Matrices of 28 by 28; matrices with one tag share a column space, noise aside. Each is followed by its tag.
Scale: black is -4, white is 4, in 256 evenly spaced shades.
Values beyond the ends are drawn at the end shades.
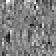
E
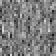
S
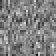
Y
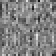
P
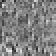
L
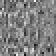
L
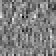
P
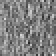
S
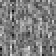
S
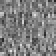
L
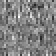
P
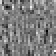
E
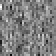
S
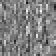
S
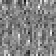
E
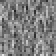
S
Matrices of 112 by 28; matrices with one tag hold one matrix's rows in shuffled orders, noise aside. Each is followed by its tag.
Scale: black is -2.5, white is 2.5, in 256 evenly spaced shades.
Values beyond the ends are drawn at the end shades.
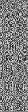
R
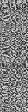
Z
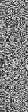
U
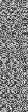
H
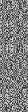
R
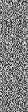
R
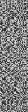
H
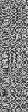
Z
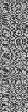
Z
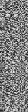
U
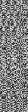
H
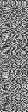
Z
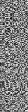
U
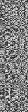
U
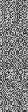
R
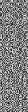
R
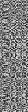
Z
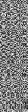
H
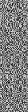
R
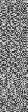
H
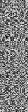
U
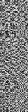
U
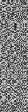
H
